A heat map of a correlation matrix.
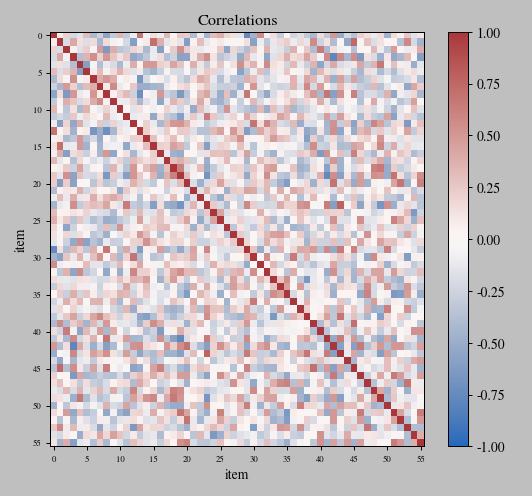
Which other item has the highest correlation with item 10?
26
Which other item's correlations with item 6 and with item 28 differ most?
3
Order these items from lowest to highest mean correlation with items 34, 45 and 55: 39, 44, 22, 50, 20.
20, 22, 44, 39, 50
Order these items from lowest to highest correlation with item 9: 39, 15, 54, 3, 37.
37, 15, 39, 3, 54
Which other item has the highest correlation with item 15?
1
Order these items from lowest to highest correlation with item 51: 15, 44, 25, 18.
44, 18, 15, 25
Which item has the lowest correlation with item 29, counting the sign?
0
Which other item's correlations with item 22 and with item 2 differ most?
8
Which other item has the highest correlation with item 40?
2
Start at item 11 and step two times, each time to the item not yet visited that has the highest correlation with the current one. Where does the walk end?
43
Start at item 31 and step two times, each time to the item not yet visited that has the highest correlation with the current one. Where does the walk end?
13
